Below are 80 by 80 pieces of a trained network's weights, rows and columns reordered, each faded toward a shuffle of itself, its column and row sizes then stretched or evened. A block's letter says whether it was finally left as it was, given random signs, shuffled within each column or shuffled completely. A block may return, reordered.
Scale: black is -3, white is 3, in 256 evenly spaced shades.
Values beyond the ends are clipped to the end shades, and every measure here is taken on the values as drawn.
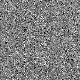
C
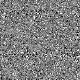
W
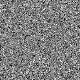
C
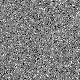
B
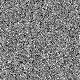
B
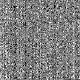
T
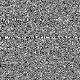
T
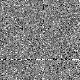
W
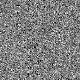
C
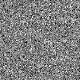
W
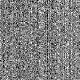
T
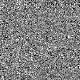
W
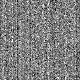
C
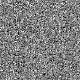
W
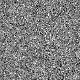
C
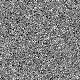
B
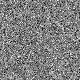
B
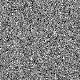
C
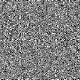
T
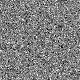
B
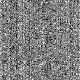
T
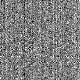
T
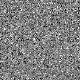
W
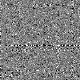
T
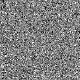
W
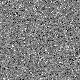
B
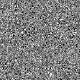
W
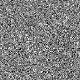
T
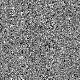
C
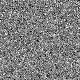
B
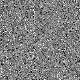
C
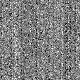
C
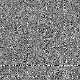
W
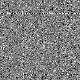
W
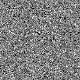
W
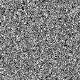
C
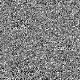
W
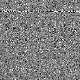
T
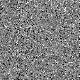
C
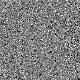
C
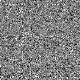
W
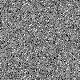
B
